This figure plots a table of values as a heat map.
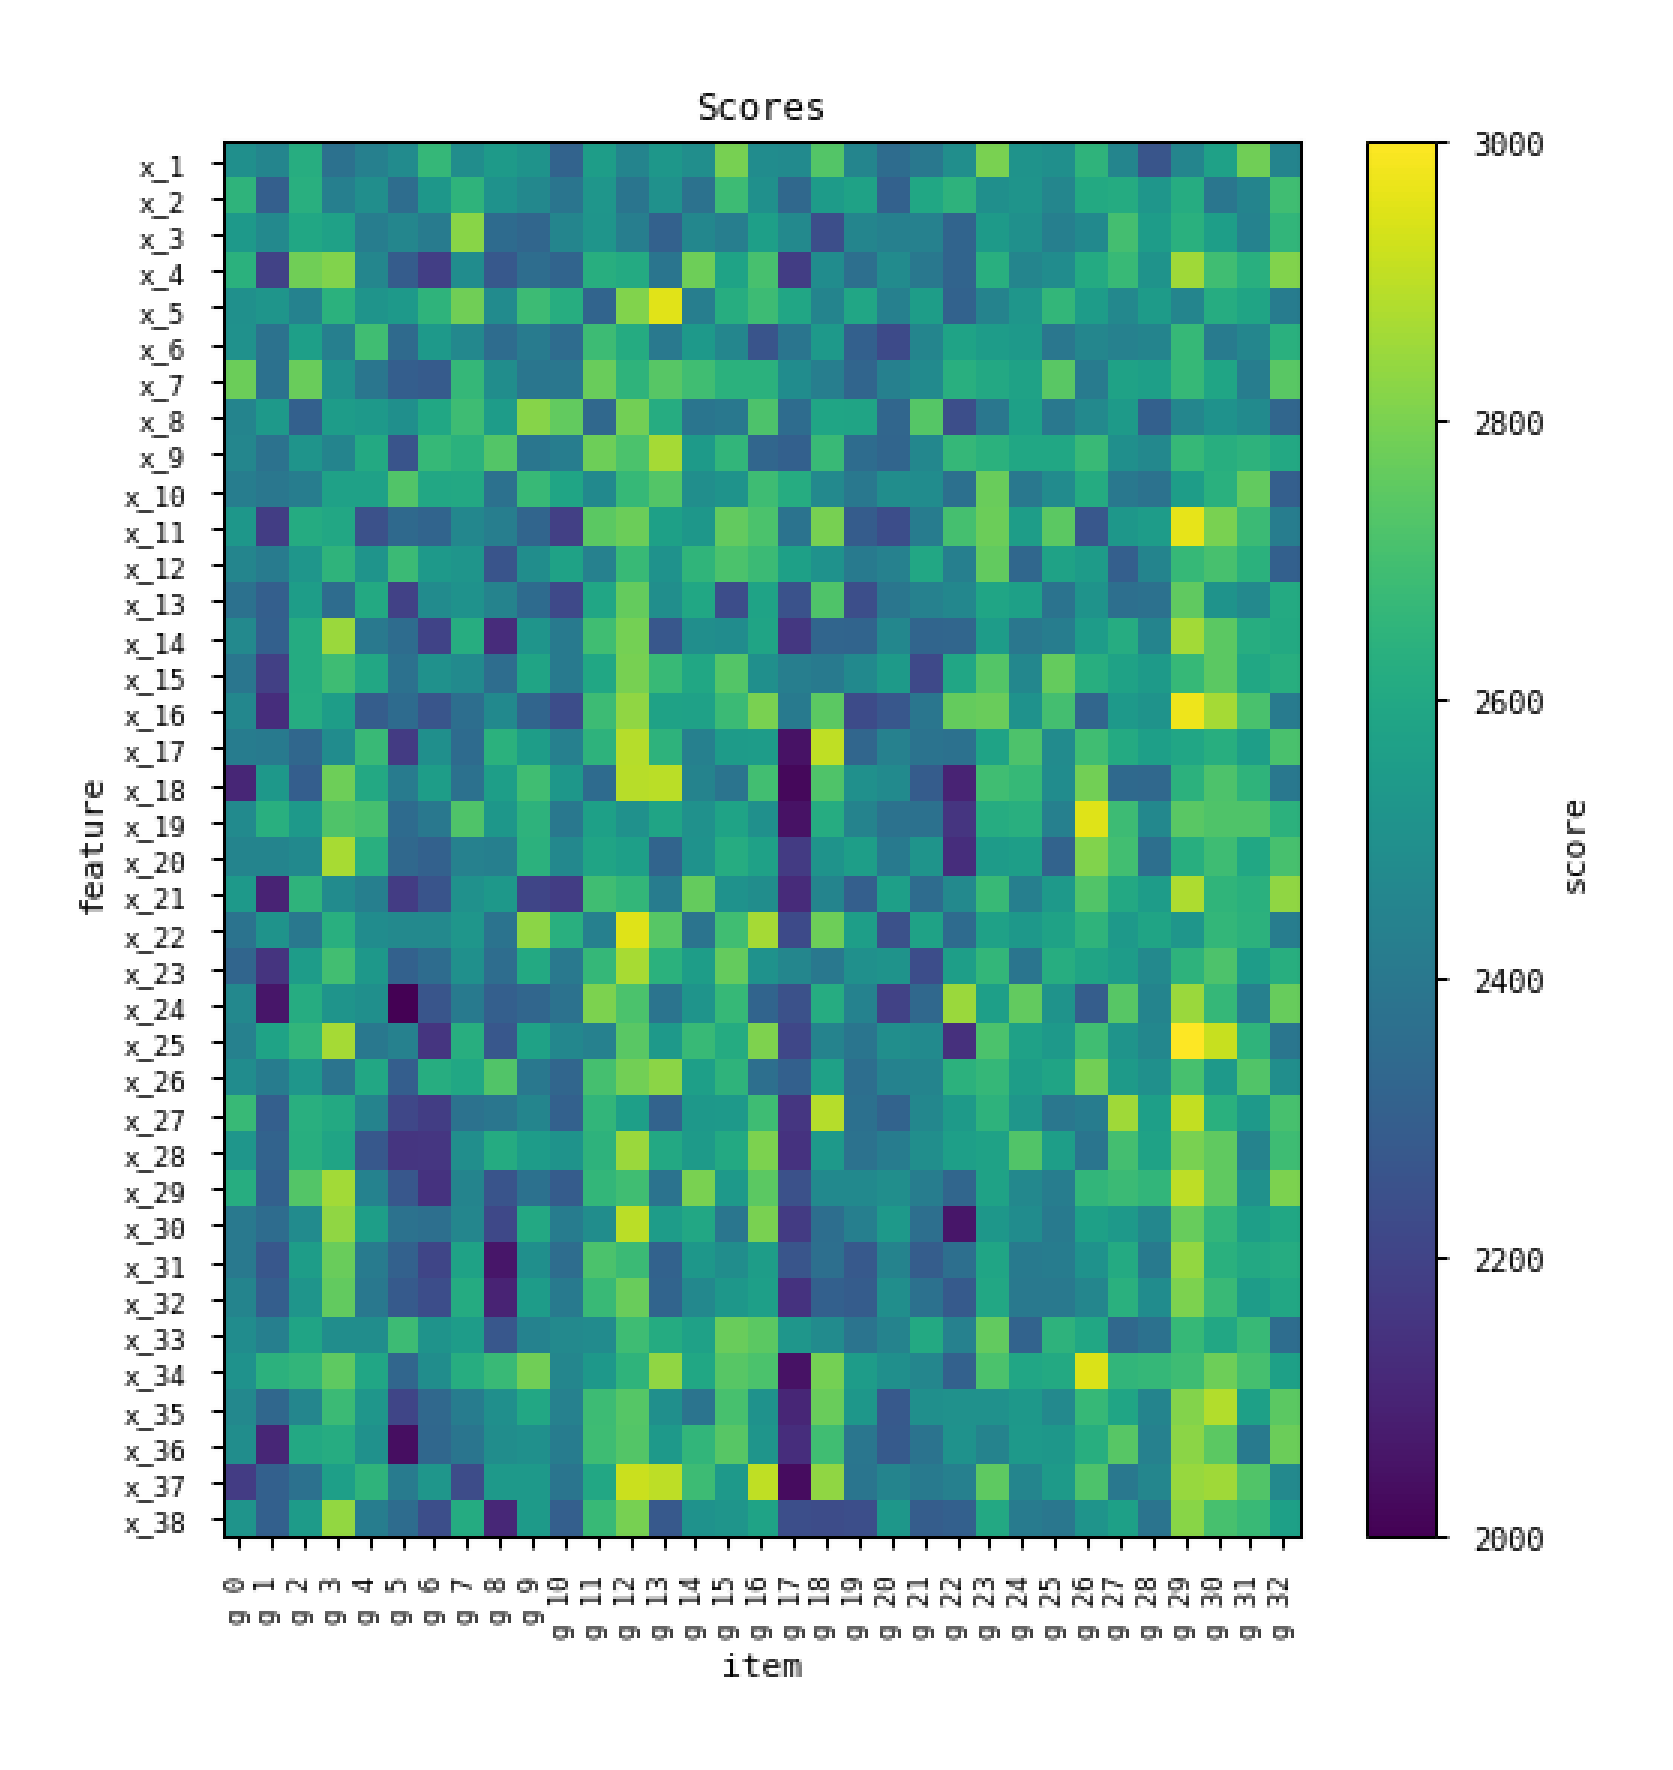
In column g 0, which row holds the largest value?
x_7
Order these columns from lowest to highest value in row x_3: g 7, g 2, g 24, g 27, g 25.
g 25, g 24, g 2, g 27, g 7
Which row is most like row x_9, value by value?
x_26
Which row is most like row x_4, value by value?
x_29
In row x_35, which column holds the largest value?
g 30
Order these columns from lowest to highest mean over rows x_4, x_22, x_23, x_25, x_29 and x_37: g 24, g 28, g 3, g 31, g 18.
g 24, g 28, g 18, g 31, g 3
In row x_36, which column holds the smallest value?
g 5
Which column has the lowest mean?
g 17
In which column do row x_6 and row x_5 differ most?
g 13
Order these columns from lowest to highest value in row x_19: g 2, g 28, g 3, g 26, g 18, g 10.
g 10, g 28, g 2, g 18, g 3, g 26
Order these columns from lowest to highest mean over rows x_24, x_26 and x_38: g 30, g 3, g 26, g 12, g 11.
g 26, g 3, g 30, g 11, g 12
